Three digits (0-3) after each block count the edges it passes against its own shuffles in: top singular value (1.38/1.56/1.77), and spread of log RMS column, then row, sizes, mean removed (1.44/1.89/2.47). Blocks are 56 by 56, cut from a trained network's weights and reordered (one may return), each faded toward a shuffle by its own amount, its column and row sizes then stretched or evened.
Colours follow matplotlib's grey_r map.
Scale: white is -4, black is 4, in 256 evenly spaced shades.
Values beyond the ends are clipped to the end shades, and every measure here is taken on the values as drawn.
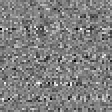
1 0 3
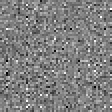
0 2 1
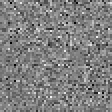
0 1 2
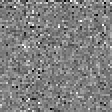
0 1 1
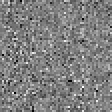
0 2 0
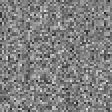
3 1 0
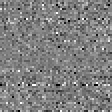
0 1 3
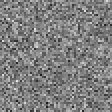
2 1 0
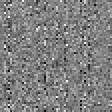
1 3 0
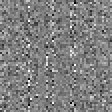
1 3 0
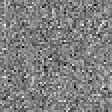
1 1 0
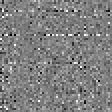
2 2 2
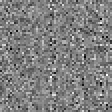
1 2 0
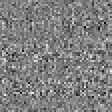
2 0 2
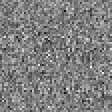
1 0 1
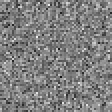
1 0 0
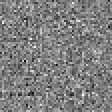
1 1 0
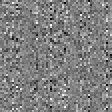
1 3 0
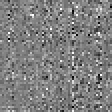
0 3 1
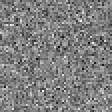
0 0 0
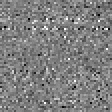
0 0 2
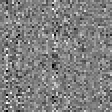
3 3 0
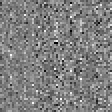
2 3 0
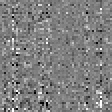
2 3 2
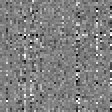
0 3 1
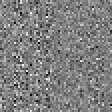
1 3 0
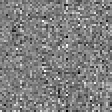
0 2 0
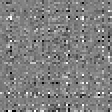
1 3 3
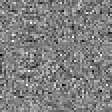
1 1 2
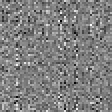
3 3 1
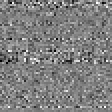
3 0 3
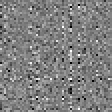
3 3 1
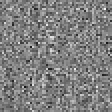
2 0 2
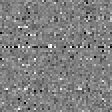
2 1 2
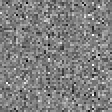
0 2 0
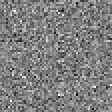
2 1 0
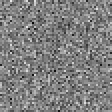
0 1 0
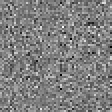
2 2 1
